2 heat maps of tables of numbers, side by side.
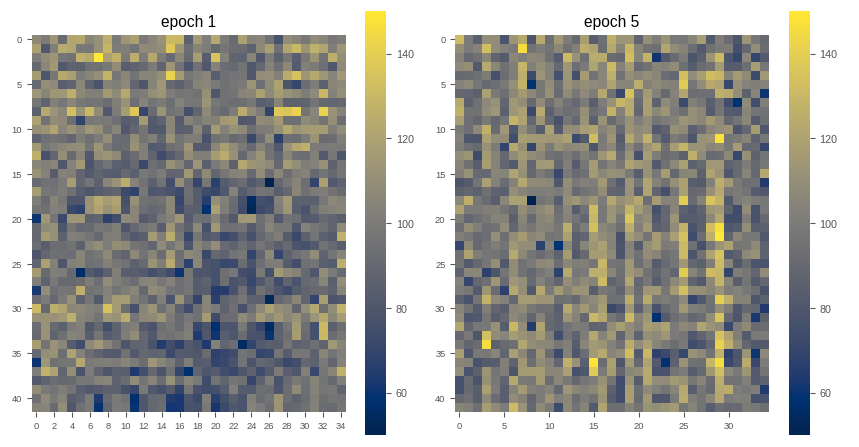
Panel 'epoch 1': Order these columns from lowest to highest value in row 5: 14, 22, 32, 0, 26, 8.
32, 0, 22, 8, 26, 14
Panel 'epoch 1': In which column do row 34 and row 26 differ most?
7
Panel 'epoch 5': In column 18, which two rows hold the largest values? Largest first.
7, 32
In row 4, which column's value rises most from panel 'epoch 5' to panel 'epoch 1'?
8
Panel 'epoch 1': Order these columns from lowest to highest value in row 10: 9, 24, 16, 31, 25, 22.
16, 24, 25, 9, 22, 31
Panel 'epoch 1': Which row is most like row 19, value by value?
18
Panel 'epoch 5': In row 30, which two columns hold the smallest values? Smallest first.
34, 17
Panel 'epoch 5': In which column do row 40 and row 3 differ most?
17
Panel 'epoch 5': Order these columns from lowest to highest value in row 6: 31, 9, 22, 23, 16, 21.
23, 9, 22, 31, 21, 16
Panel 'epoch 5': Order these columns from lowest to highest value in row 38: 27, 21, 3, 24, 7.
7, 27, 3, 24, 21
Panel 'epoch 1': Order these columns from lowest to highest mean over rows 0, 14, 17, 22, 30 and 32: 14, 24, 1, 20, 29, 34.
20, 24, 14, 29, 1, 34
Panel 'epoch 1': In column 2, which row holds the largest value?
30
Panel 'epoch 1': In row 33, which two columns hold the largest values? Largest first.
32, 29
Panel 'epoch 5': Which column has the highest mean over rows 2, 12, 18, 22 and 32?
29
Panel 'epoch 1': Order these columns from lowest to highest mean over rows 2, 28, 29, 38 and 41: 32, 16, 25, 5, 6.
25, 16, 32, 6, 5
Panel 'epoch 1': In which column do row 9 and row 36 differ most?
0
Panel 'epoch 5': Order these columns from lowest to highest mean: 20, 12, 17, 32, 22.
22, 20, 32, 17, 12
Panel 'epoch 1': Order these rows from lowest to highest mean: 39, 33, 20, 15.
39, 33, 20, 15
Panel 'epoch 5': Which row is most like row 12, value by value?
28
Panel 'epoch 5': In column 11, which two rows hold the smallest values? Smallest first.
23, 26
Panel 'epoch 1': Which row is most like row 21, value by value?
3
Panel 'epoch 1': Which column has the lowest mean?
24
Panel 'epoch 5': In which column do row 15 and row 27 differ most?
1
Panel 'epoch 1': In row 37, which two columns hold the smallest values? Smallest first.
17, 11
